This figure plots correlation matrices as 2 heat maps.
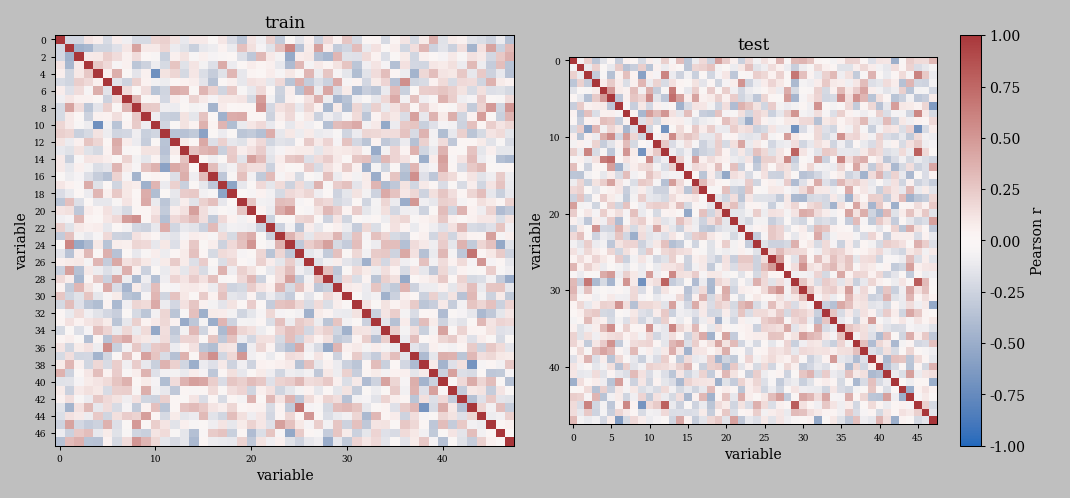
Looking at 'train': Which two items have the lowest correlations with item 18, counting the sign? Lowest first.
17, 10
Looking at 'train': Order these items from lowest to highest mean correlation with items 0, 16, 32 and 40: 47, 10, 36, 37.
47, 36, 10, 37
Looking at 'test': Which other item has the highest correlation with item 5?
13
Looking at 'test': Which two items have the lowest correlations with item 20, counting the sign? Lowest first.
15, 40
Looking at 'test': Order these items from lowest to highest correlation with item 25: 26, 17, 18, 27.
18, 17, 26, 27
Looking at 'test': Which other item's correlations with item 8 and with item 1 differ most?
23
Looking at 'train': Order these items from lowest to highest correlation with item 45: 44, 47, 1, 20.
44, 47, 20, 1
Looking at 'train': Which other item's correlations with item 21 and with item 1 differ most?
2
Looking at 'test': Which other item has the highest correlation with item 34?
39
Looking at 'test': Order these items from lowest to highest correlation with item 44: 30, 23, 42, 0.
42, 23, 0, 30
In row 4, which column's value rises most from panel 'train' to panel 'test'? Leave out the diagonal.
10
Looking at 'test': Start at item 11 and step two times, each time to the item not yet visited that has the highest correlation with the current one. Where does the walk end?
3
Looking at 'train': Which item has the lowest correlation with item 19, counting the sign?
36
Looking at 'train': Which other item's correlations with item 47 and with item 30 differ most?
8
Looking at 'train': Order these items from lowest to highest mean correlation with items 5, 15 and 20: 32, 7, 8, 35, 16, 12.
32, 35, 7, 16, 8, 12
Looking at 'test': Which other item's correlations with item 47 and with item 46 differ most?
6
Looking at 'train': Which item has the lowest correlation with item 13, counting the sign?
33
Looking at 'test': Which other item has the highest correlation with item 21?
47
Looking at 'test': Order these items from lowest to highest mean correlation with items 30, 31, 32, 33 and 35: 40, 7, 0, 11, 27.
40, 11, 7, 0, 27
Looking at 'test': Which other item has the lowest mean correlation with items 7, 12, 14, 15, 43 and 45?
9
